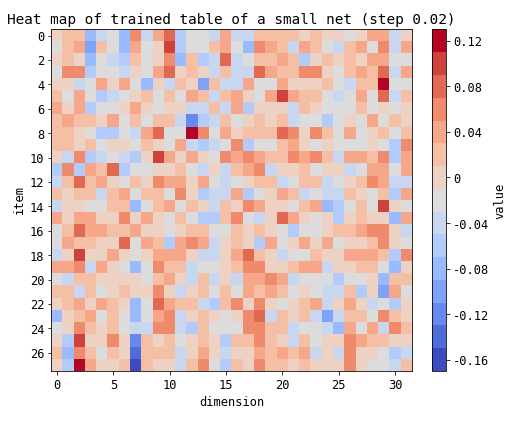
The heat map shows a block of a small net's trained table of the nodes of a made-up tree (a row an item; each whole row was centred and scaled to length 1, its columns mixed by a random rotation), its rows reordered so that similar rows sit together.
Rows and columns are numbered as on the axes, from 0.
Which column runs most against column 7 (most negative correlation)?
26
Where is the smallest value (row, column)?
27, 7
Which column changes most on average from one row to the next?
13
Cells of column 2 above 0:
21
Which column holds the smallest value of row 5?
4
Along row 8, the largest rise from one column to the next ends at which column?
12
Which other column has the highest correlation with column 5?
3
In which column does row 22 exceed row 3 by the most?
16
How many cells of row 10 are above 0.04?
7
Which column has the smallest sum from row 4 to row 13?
30
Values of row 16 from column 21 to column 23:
-0.06 -0.02 -0.02
